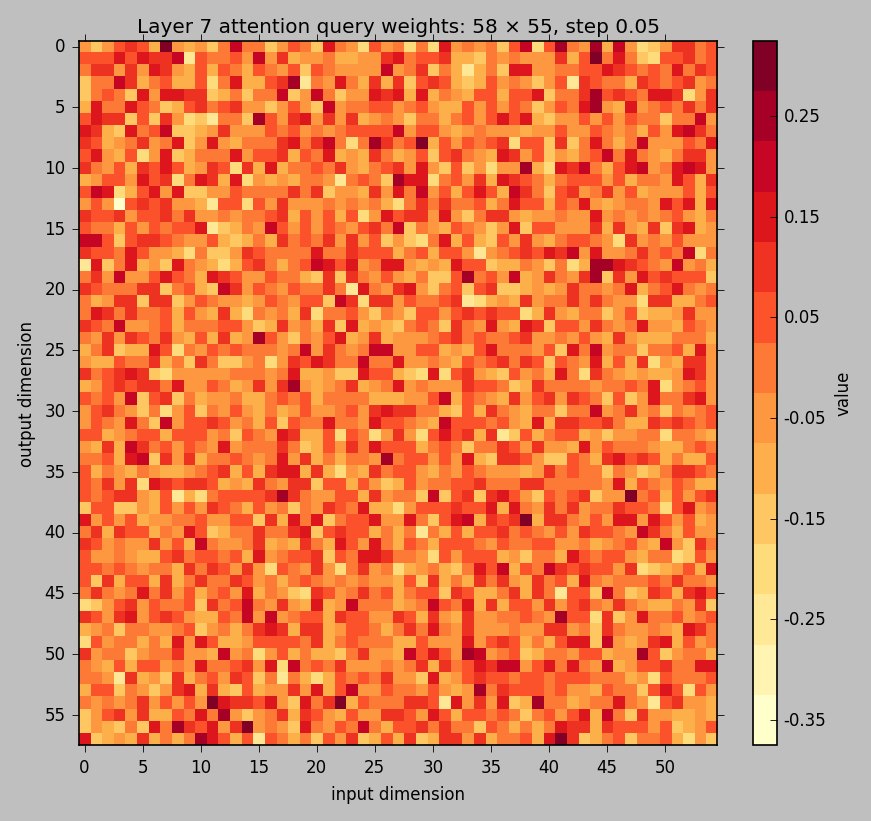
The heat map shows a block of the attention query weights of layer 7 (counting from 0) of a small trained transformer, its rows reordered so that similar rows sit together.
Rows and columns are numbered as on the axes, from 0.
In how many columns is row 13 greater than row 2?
19
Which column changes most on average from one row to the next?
8
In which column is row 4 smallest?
52
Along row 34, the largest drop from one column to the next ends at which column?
6
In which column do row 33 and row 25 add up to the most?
25
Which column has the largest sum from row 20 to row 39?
4
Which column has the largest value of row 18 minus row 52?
20
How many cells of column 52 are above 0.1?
8
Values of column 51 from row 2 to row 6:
0.15 0.05 0.1 0 0
